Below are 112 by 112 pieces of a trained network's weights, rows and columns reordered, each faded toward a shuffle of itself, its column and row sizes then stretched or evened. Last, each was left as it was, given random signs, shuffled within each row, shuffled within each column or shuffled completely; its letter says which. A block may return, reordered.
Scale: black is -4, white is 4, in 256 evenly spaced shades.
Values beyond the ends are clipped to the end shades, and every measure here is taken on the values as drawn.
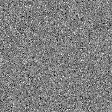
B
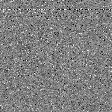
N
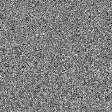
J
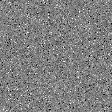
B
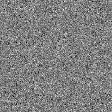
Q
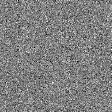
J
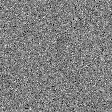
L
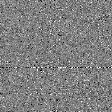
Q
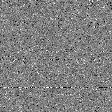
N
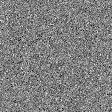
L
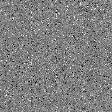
B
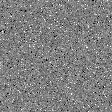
L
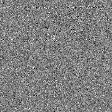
J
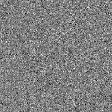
Q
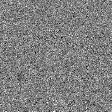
J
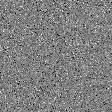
L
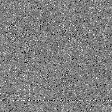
J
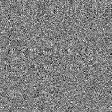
Q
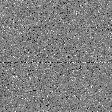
N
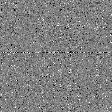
Q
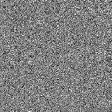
Q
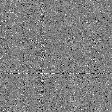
J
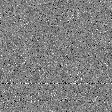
N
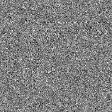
J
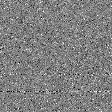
N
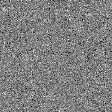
J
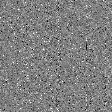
B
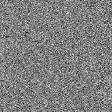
Q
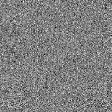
Q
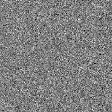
Q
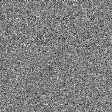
N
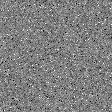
L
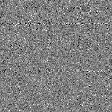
Q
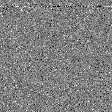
N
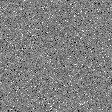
L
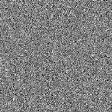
Q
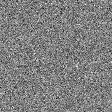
L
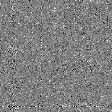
Q
